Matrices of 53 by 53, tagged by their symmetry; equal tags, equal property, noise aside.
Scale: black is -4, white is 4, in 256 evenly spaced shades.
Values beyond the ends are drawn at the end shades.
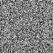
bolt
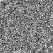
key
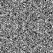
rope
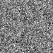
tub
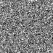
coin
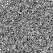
key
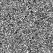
coin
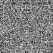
bolt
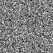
tub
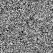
coin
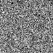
tub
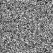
rope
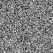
coin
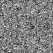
rope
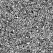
key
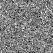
coin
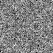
rope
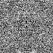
bolt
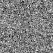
tub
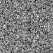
rope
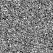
tub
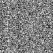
rope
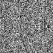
rope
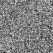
key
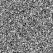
key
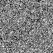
key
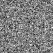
rope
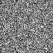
rope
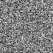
tub
